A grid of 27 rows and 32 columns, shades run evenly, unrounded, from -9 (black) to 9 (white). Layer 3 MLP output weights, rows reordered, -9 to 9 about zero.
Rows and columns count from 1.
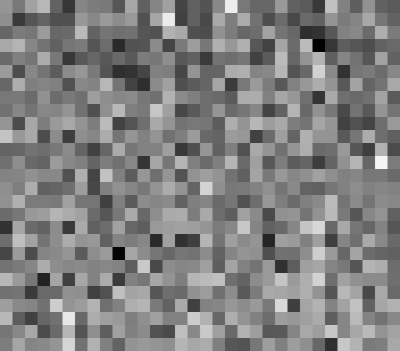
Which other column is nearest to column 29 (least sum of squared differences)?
32
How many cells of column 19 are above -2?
23
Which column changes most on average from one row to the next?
10
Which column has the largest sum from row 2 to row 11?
14
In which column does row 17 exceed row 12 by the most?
15
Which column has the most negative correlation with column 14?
25
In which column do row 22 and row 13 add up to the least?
4
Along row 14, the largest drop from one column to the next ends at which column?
8
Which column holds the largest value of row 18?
26
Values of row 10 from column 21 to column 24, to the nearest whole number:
4 2 3 0
